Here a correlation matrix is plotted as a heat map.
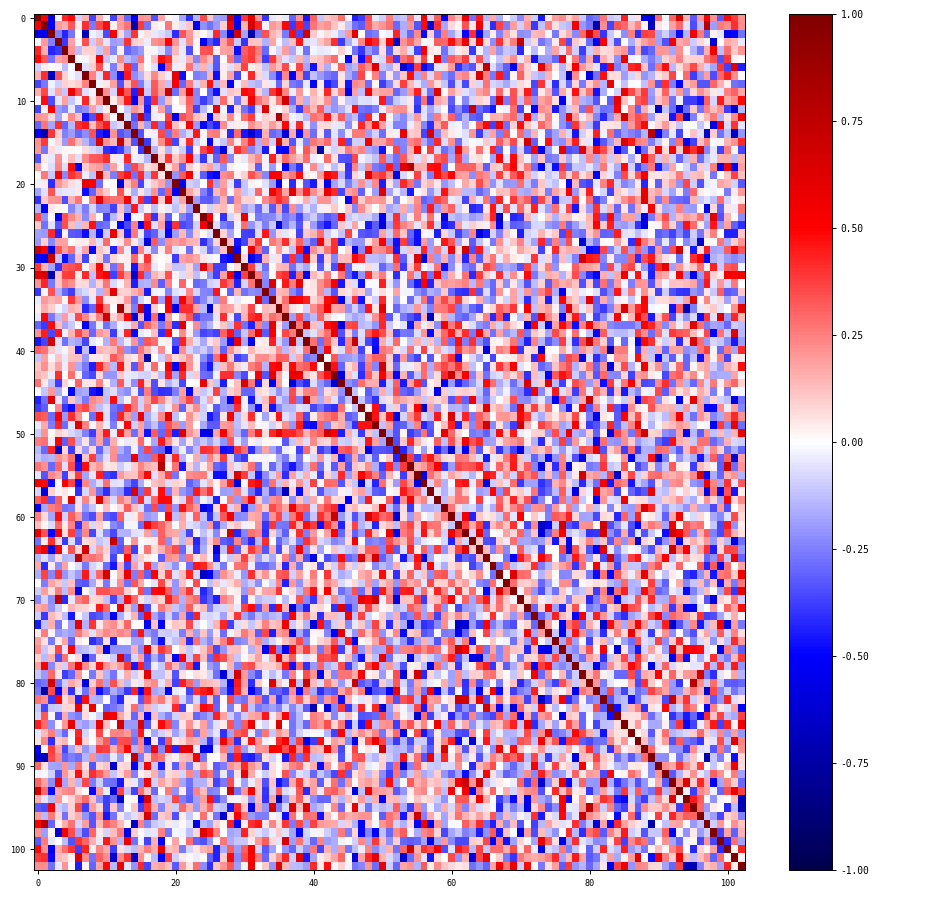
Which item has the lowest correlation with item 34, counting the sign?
44
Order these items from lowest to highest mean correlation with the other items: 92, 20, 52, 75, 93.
52, 20, 75, 92, 93
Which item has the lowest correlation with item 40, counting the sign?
83
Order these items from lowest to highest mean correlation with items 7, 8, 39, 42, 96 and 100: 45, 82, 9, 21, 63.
45, 21, 63, 9, 82
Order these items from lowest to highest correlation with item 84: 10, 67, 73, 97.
73, 67, 97, 10
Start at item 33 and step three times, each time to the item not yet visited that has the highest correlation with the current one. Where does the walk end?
46
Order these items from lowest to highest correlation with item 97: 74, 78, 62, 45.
45, 74, 62, 78
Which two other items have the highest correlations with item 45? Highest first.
72, 75
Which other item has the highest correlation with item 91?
30
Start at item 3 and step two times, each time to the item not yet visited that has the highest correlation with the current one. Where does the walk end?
49
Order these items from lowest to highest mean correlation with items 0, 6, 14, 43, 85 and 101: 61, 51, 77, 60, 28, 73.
61, 73, 51, 77, 28, 60
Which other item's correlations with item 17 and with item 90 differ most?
53
